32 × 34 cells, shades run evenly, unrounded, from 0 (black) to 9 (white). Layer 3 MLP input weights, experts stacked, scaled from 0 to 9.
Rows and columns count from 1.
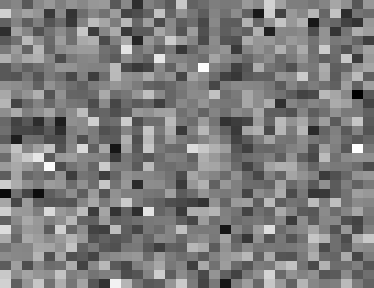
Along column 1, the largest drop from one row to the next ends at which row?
22
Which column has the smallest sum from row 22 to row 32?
9
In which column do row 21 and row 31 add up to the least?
13
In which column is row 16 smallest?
2
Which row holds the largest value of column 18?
17
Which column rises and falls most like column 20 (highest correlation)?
14
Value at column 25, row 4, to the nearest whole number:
1
